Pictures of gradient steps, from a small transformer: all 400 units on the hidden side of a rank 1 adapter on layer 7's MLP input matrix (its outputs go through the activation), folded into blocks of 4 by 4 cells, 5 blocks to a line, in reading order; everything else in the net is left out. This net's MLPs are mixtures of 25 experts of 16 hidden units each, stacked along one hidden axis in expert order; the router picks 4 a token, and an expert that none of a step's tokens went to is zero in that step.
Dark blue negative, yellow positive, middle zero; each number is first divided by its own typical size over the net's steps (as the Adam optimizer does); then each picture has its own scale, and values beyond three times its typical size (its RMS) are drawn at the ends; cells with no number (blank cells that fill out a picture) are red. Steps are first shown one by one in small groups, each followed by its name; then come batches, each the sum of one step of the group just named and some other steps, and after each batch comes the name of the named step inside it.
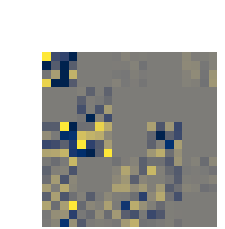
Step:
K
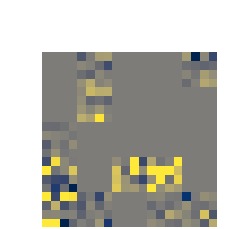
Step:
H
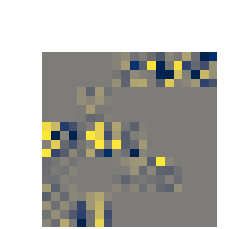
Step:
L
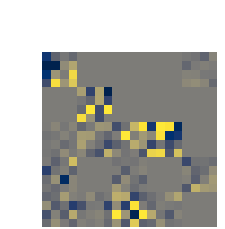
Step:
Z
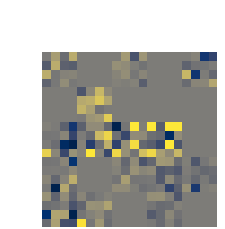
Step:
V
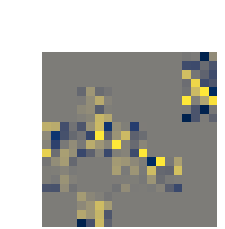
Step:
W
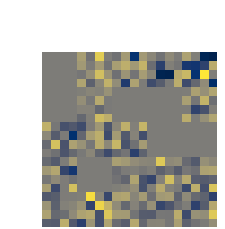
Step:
L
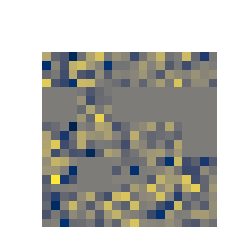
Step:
K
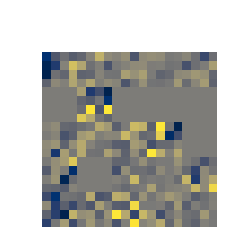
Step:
Z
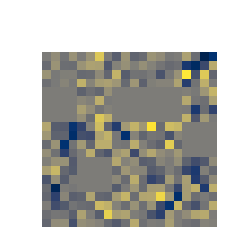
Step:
V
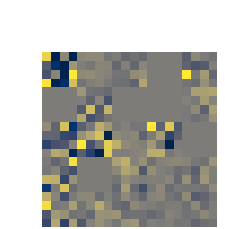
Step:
K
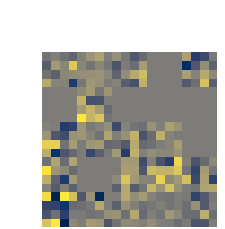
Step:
H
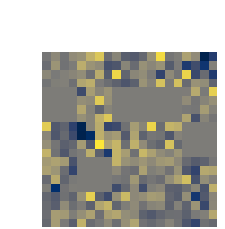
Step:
V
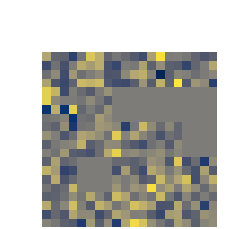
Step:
K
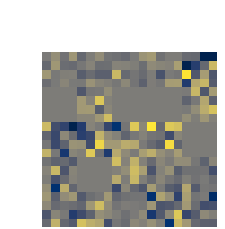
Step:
V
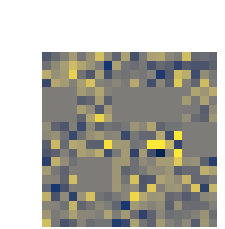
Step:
H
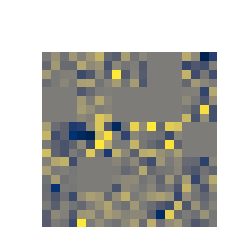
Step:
V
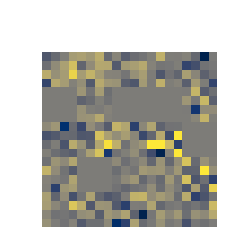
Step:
W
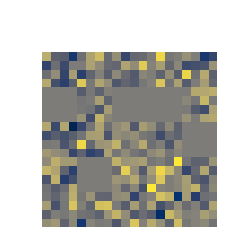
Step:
K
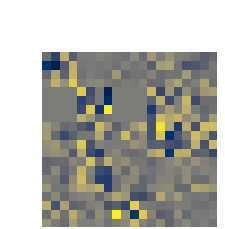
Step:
Z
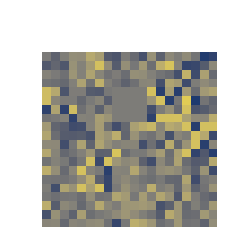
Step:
V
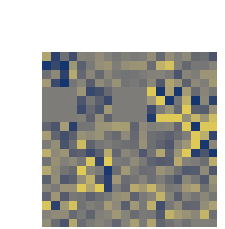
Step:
K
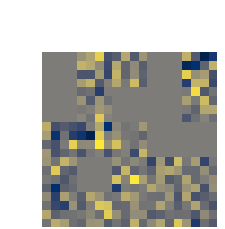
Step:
W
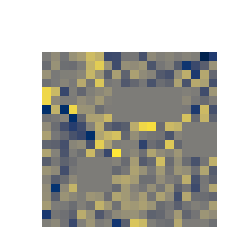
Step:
V
